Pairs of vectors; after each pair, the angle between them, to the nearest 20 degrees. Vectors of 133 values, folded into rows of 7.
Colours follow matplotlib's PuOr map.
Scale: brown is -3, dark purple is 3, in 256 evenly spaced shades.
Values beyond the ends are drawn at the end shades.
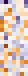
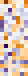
160 degrees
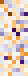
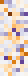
20 degrees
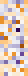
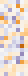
40 degrees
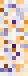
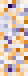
60 degrees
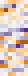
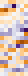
20 degrees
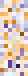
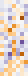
120 degrees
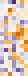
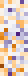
140 degrees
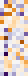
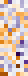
120 degrees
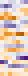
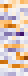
160 degrees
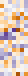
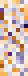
80 degrees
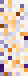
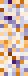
120 degrees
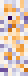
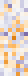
80 degrees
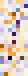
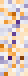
20 degrees
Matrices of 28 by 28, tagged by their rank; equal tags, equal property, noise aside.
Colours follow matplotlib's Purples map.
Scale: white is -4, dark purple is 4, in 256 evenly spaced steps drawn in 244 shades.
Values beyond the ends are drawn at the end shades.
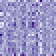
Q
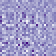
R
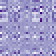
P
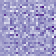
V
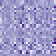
Q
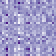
P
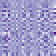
P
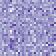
V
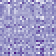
Q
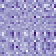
P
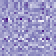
R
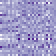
P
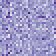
V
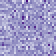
R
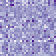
Q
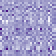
R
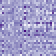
R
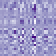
P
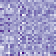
Q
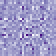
R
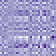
P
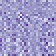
R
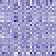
P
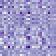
Q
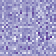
V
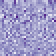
V
